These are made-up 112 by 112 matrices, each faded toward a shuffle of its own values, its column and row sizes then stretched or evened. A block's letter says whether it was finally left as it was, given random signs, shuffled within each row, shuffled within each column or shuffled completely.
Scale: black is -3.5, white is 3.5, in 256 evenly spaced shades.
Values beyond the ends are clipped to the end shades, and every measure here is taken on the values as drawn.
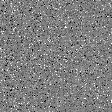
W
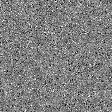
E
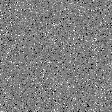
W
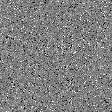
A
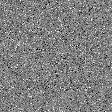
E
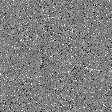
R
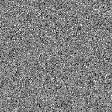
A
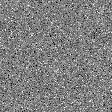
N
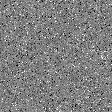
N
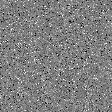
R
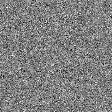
W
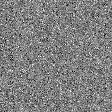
R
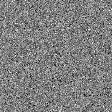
W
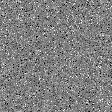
R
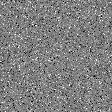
E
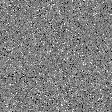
N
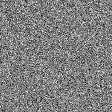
R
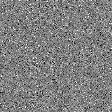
A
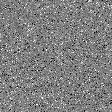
E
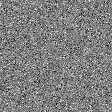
N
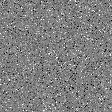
N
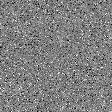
E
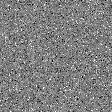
N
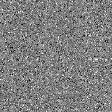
A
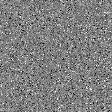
A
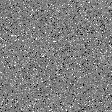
E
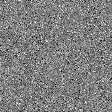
W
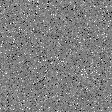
N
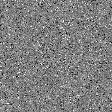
W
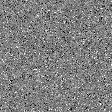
W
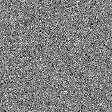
R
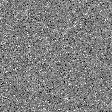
R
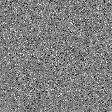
W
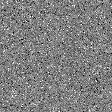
R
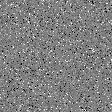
N
